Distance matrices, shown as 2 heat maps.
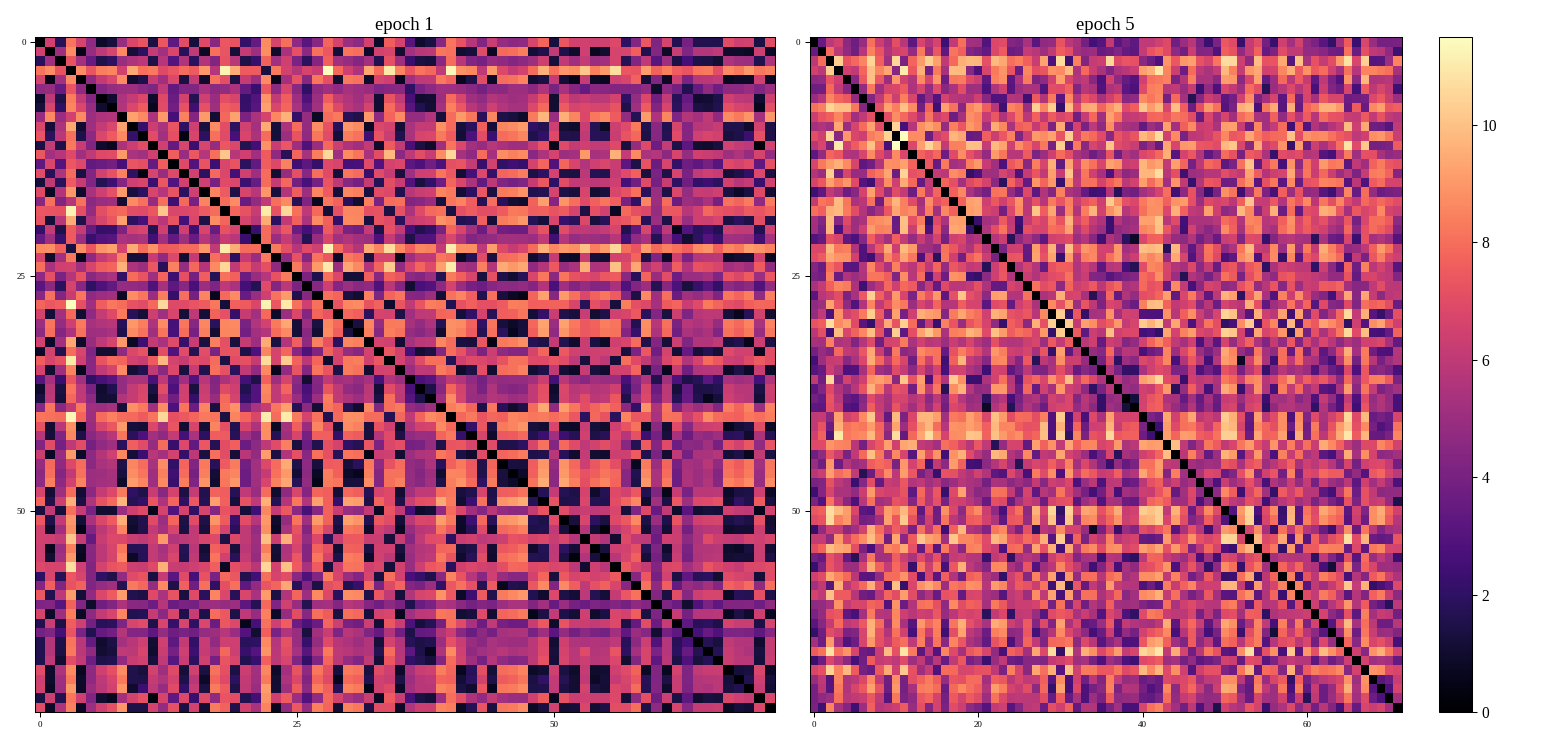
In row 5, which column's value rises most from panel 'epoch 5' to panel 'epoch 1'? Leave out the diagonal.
24
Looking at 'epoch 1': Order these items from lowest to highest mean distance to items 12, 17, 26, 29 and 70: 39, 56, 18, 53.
39, 53, 56, 18
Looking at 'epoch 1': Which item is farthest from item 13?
24
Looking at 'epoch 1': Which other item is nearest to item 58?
45
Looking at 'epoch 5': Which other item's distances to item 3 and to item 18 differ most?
20
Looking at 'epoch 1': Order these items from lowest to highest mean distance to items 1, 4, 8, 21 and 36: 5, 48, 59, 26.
26, 5, 48, 59
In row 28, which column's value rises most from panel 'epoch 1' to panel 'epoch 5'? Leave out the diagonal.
53
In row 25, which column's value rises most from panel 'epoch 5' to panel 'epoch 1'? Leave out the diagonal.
19
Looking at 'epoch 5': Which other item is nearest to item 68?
58
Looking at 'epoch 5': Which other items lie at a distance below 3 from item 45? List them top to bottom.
14, 19, 20, 25, 36
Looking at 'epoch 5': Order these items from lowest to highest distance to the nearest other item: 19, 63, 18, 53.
63, 19, 53, 18
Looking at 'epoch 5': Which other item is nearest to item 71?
49
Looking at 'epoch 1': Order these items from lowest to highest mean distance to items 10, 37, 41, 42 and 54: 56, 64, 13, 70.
64, 70, 13, 56
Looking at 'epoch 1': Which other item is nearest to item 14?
10
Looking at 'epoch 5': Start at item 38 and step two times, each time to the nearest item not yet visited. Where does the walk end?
21
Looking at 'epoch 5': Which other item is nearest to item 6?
46
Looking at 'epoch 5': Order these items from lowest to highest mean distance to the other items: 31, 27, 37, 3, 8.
37, 27, 8, 31, 3
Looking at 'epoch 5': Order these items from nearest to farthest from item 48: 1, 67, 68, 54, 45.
1, 45, 68, 67, 54
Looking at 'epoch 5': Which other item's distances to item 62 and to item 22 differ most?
43
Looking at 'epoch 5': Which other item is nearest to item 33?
29
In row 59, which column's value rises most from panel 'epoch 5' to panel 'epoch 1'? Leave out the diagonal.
30
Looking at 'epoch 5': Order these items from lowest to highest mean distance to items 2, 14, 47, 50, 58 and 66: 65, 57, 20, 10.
57, 20, 65, 10
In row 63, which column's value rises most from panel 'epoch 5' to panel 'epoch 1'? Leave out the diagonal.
56
